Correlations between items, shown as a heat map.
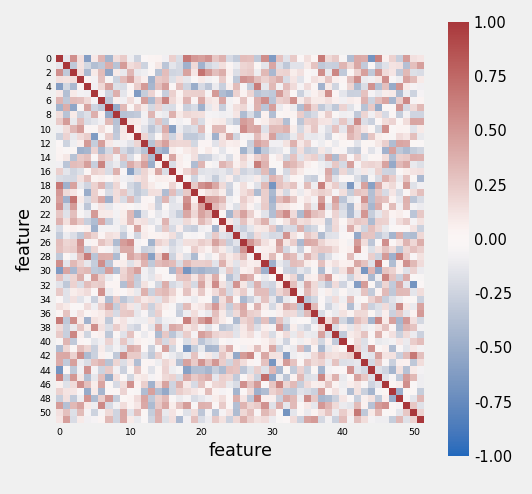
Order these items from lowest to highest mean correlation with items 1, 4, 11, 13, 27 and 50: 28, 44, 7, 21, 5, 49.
5, 21, 49, 28, 44, 7
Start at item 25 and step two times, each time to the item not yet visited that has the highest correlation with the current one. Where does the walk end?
22
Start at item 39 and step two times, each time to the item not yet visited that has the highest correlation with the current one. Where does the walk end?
20
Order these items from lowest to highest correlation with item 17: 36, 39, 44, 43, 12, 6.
43, 36, 39, 44, 6, 12
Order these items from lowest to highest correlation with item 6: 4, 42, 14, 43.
42, 4, 14, 43
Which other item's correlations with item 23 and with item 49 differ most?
38
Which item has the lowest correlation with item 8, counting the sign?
7
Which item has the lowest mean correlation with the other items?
13
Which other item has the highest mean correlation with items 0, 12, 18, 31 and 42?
49
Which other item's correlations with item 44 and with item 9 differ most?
0
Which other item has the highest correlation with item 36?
51
